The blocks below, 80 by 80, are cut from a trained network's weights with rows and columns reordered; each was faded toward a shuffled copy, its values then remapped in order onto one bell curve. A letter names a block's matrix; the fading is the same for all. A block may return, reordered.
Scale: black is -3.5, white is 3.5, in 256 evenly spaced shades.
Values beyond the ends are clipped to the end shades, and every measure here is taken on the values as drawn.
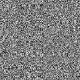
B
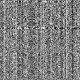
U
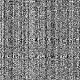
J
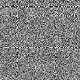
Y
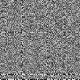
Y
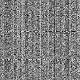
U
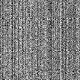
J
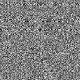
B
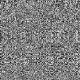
B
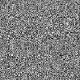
B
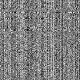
J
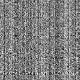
J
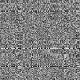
Y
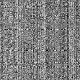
U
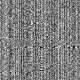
J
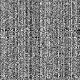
J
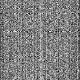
U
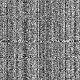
J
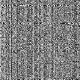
U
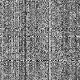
U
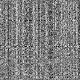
J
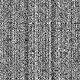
J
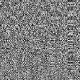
B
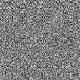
B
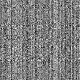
J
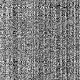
J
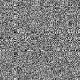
B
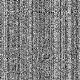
J
